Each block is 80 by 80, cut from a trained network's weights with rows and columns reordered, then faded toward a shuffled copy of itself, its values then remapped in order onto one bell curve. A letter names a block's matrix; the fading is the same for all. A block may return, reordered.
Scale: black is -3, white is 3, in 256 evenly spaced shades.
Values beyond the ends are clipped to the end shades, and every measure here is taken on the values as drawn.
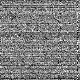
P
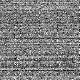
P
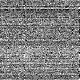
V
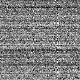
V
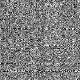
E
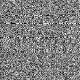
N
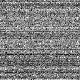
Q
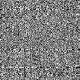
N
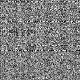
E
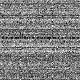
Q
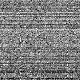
Q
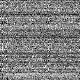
V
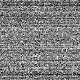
P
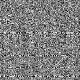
N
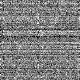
V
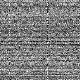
V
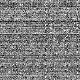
P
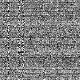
P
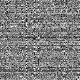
P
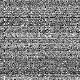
V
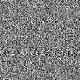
N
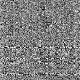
E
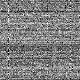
P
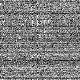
V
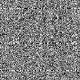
N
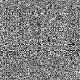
N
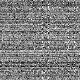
Q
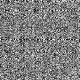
N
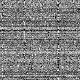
V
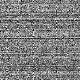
P
